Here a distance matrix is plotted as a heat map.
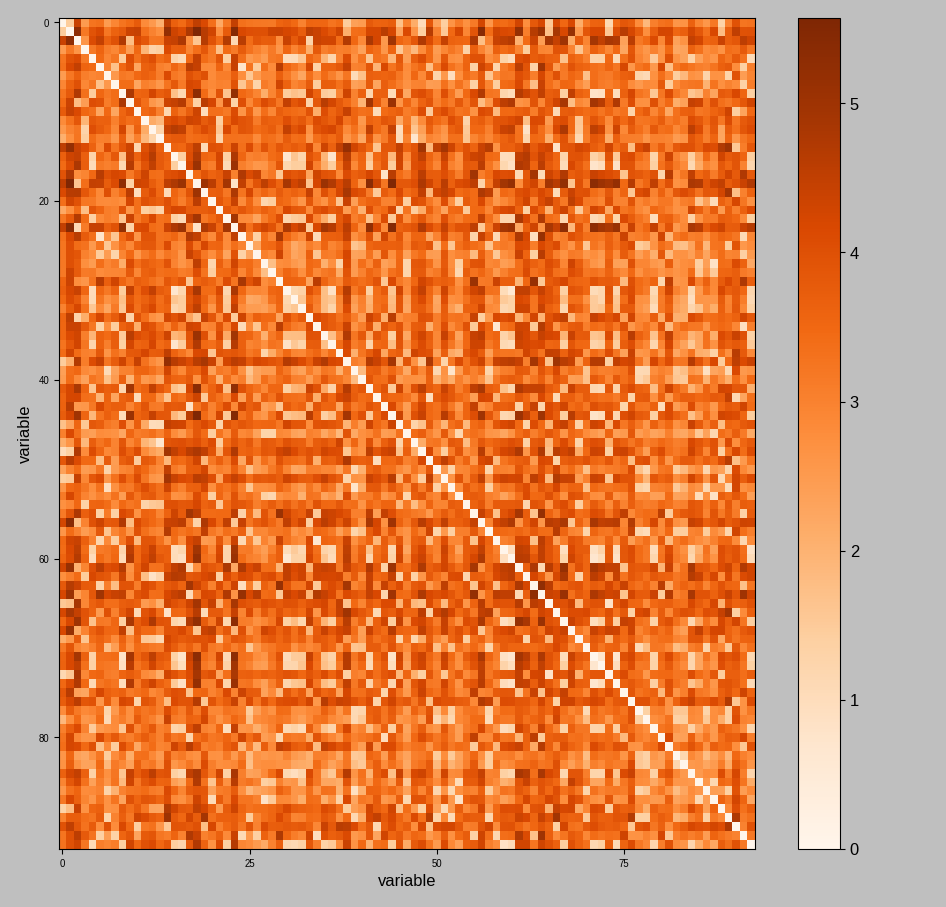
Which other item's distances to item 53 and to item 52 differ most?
89
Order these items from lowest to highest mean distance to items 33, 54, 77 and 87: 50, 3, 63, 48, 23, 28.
3, 50, 28, 23, 48, 63
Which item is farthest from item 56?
1
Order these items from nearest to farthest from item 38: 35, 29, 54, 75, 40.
40, 54, 29, 75, 35
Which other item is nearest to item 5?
24
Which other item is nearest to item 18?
23
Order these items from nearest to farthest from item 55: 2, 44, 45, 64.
45, 44, 2, 64
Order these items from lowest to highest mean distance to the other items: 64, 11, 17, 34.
34, 11, 17, 64
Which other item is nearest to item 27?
87
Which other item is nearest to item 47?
13
